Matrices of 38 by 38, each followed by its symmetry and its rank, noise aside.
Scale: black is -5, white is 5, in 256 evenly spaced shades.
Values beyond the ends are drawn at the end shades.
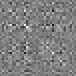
symmetric, rank three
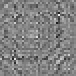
symmetric, rank three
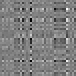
no symmetry, rank one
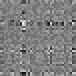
no symmetry, rank two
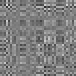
no symmetry, rank two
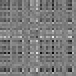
symmetric, rank one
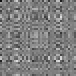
symmetric, rank two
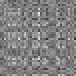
no symmetry, rank two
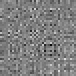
symmetric, rank three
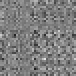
no symmetry, rank three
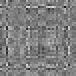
antisymmetric, rank two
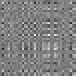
symmetric, rank one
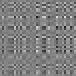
no symmetry, rank one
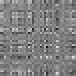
symmetric, rank two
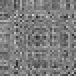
symmetric, rank three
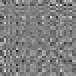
antisymmetric, rank two
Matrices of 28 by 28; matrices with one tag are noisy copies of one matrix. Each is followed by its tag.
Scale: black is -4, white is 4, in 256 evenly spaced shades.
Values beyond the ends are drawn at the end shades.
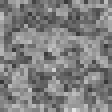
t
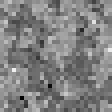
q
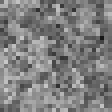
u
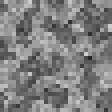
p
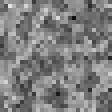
p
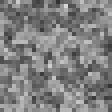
t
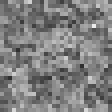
t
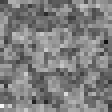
t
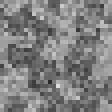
q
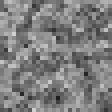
p
